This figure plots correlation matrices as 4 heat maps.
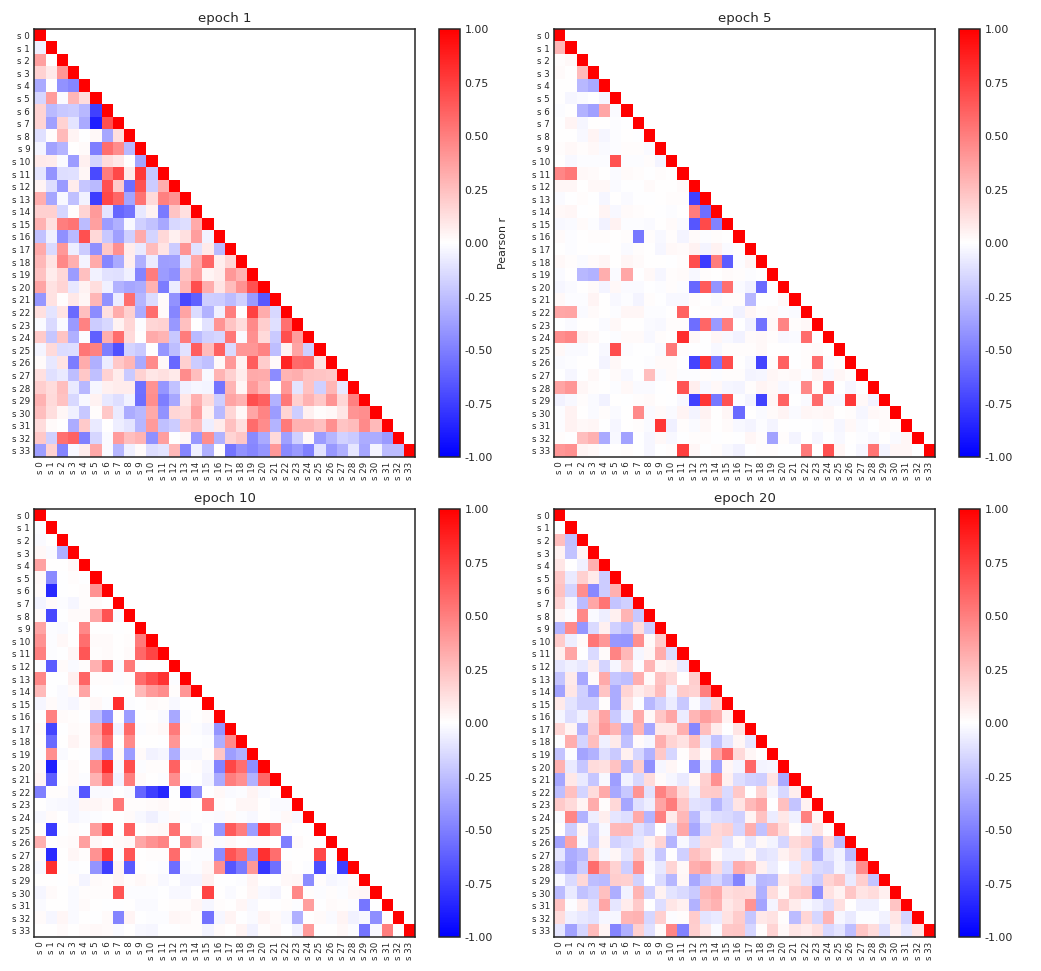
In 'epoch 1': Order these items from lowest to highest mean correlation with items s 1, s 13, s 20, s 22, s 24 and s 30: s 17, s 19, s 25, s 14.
s 25, s 14, s 17, s 19
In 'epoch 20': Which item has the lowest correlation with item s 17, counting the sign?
s 12
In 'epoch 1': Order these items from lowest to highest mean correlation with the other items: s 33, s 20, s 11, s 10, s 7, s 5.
s 33, s 5, s 11, s 7, s 10, s 20
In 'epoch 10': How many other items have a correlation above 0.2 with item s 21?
9
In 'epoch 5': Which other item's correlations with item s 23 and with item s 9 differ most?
s 31
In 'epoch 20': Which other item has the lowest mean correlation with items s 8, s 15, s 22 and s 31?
s 5
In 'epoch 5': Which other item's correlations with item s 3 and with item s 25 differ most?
s 5
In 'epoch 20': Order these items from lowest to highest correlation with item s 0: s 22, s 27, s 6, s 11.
s 22, s 27, s 11, s 6
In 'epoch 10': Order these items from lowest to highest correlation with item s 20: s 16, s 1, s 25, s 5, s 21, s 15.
s 1, s 16, s 15, s 5, s 21, s 25
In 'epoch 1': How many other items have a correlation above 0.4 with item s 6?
5
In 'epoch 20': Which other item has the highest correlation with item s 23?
s 10
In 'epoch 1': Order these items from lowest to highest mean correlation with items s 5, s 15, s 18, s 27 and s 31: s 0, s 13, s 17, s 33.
s 33, s 13, s 17, s 0
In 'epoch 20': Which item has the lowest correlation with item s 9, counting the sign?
s 2
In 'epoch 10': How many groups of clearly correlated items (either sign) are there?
5
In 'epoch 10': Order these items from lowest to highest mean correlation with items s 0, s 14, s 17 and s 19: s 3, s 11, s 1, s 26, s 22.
s 22, s 1, s 3, s 26, s 11
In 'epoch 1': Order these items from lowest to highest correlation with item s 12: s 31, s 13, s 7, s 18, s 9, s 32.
s 18, s 31, s 32, s 7, s 13, s 9
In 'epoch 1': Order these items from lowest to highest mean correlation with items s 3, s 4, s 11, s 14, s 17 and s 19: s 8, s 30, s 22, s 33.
s 33, s 8, s 30, s 22
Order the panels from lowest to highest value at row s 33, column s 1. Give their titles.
epoch 20, epoch 10, epoch 1, epoch 5
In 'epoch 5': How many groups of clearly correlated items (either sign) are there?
8
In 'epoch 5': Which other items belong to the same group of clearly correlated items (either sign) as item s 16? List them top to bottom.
s 7, s 30
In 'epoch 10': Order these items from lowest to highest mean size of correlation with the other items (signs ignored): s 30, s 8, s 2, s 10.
s 2, s 30, s 10, s 8
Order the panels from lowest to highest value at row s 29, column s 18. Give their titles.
epoch 5, epoch 20, epoch 10, epoch 1
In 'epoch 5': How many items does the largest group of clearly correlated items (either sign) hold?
9
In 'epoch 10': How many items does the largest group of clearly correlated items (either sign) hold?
14
